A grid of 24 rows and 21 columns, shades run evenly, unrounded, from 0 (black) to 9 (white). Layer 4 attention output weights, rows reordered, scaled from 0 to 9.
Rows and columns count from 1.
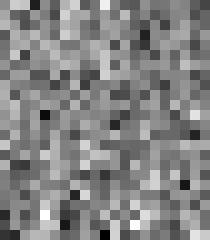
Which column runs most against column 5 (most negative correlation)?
1
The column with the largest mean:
6
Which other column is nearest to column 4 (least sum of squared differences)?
21
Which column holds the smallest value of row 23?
7
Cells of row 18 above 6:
3
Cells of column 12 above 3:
21
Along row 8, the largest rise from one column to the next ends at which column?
11
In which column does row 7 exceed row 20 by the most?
8
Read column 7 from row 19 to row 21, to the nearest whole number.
4 5 3
